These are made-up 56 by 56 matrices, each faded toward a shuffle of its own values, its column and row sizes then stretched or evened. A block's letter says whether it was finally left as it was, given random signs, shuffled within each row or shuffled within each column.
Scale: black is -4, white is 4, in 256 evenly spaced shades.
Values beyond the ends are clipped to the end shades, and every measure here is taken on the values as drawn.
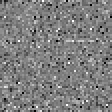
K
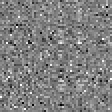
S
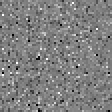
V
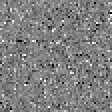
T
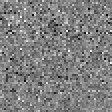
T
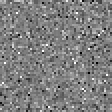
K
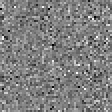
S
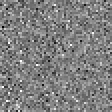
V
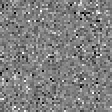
K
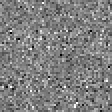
T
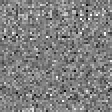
S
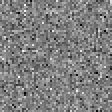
V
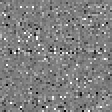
T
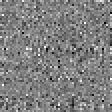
S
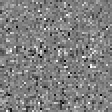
S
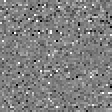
T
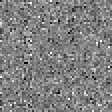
K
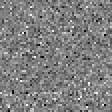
T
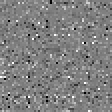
K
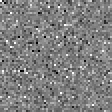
T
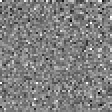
S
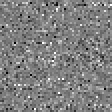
T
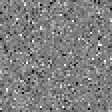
V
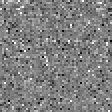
T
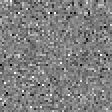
T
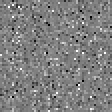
V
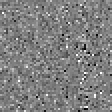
V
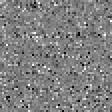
T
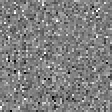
V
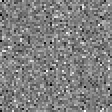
V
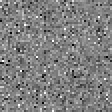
V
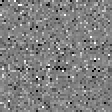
S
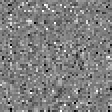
S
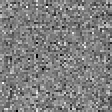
K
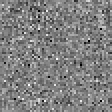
K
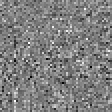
S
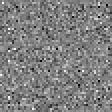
K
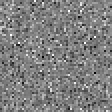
V
